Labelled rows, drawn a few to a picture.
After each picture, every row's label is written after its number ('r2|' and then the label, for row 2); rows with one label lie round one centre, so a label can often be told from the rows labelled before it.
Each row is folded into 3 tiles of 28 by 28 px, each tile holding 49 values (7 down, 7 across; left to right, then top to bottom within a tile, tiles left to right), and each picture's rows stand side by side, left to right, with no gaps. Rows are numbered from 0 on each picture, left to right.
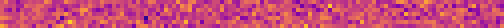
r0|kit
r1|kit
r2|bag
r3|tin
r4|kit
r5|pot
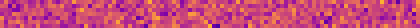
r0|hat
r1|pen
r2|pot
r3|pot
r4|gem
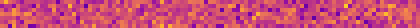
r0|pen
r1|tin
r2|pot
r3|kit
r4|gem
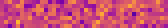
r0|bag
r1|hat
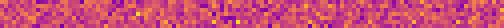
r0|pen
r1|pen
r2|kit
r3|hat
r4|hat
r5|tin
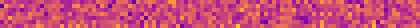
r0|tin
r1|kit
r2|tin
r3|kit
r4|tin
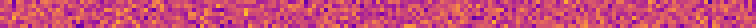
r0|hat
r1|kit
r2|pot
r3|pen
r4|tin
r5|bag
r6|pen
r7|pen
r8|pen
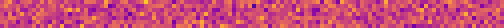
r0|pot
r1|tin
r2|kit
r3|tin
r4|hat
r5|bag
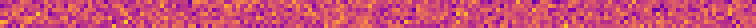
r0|bag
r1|tin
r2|hat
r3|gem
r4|kit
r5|pot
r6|kit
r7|kit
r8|pen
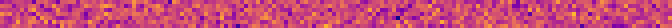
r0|kit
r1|pot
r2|hat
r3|tin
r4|kit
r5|gem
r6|hat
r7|gem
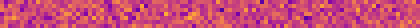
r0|gem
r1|gem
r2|pot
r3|pen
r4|bag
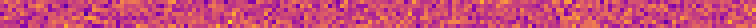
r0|gem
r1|gem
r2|pen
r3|hat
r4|bag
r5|kit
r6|pen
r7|pot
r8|tin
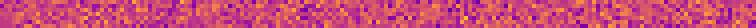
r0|tin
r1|hat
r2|gem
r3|kit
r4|pen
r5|pen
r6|hat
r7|hat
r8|bag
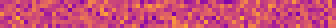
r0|hat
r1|pot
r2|pot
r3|tin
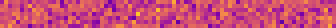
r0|hat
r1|gem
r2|tin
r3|tin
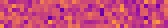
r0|tin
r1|kit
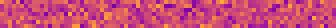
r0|tin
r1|pot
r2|tin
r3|bag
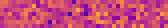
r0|pot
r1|gem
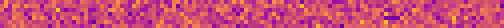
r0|hat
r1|tin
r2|hat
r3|bag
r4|kit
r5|pen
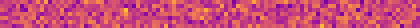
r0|kit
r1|pot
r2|pot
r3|tin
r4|pot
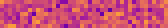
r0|pot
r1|kit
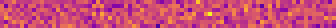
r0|gem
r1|pen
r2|pot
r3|hat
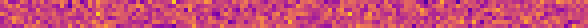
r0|tin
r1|hat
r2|tin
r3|pot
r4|hat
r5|bag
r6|tin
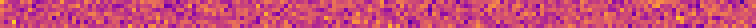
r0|pen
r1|pen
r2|bag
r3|hat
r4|kit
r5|hat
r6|pen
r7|kit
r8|gem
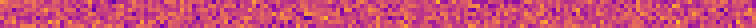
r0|tin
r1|hat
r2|tin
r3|pen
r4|bag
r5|gem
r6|bag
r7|pen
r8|pot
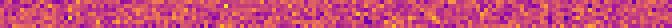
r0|bag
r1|pen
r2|gem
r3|bag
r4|gem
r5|gem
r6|pot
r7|hat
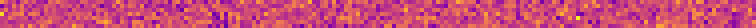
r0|tin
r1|gem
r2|hat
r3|hat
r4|gem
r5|gem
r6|pen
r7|tin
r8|pot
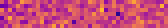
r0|bag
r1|pot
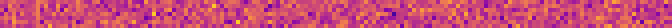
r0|gem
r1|kit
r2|kit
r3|gem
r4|pot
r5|bag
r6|pot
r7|bag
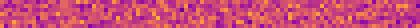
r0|pen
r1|pen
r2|kit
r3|gem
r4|pot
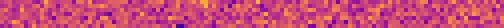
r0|bag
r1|tin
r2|gem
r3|hat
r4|kit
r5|pen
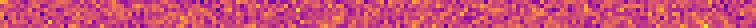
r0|tin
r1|bag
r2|kit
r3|tin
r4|kit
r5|pot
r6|kit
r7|bag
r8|kit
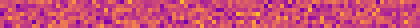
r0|gem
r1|bag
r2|kit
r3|kit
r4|kit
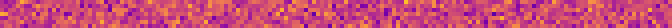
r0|bag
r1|kit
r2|pot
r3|pot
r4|kit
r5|tin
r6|pot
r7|pot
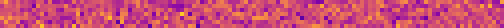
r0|pot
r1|pot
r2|hat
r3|gem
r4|kit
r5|bag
